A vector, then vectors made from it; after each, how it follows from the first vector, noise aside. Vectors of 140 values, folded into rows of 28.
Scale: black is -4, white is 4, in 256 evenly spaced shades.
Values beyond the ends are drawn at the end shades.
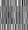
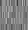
negated, shrunk.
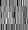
negated.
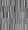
wrapped around, negated, shrunk.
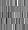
partly zeroed.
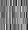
reversed, negated.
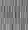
wrapped around, negated, shrunk.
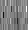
wrapped around, partly zeroed.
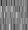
wrapped around, partly zeroed.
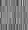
negated, shrunk.
